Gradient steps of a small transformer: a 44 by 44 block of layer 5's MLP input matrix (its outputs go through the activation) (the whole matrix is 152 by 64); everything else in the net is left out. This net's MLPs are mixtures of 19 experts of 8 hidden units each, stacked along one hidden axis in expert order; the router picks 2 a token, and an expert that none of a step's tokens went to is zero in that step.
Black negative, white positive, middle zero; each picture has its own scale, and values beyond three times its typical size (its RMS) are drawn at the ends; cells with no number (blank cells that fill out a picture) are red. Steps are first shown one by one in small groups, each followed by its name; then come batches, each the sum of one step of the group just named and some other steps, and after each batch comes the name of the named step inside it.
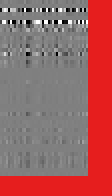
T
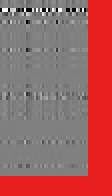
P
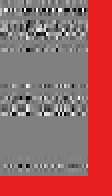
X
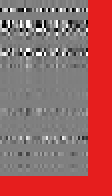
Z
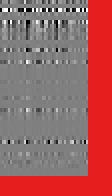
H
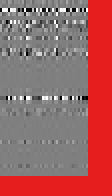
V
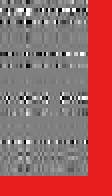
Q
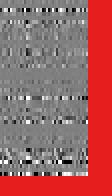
V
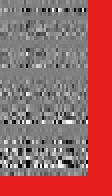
X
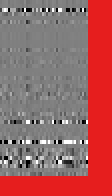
P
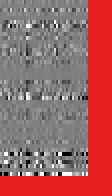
V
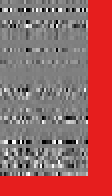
H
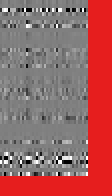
P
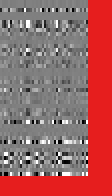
Z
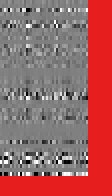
V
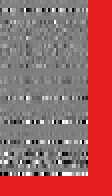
V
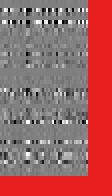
T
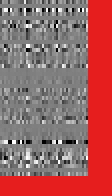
H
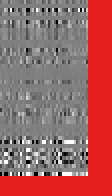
H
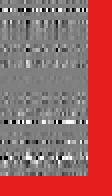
H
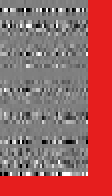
Z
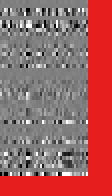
Z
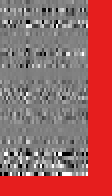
Q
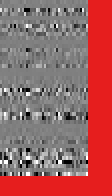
X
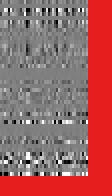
H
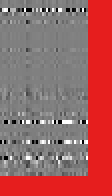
P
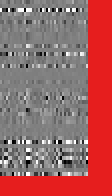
Q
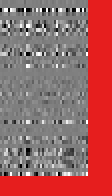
Z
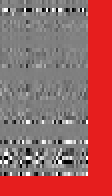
P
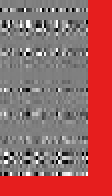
Z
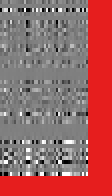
H
